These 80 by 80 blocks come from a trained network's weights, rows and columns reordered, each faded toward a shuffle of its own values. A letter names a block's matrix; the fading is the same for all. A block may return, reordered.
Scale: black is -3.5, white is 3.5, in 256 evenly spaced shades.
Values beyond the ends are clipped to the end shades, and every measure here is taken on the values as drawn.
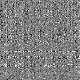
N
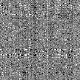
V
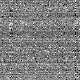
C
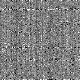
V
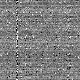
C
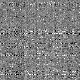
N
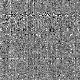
V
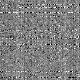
N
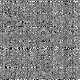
N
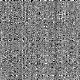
V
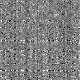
N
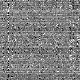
C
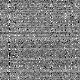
C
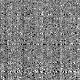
V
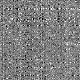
N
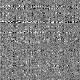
N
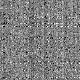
V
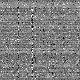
C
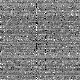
C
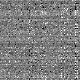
C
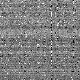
C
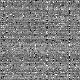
C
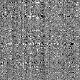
V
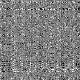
N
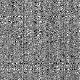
V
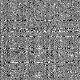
N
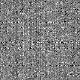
V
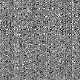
V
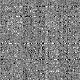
V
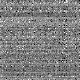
C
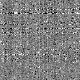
N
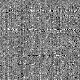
V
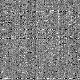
V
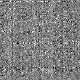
V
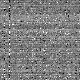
C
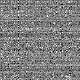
C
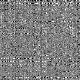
N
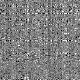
N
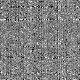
V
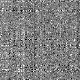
V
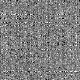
V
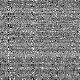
C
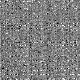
N
